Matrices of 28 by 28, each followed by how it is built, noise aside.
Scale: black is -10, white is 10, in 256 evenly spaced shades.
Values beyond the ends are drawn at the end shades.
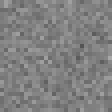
noise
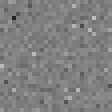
sparse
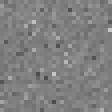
sparse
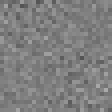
block diagonal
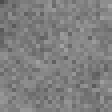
smooth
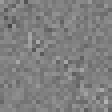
block diagonal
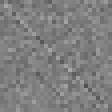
diagonal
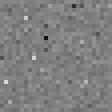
sparse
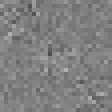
block diagonal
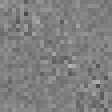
block diagonal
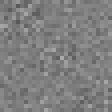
block diagonal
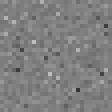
sparse
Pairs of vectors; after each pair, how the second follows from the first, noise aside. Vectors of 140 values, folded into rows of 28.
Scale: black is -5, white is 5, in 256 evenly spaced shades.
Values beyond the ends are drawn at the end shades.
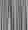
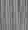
reversed, negated, shrunk.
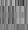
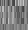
negated.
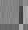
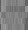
wrapped around, shrunk.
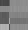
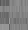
shrunk.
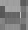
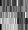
wrapped around, scaled up.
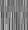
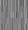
reversed, negated, shrunk.
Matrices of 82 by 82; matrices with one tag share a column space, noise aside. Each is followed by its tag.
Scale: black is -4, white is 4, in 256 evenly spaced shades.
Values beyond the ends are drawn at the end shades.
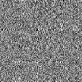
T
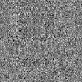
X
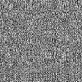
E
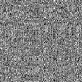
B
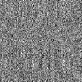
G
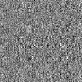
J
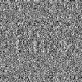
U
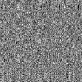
E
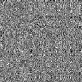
U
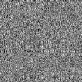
U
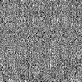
G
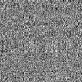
U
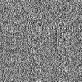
B
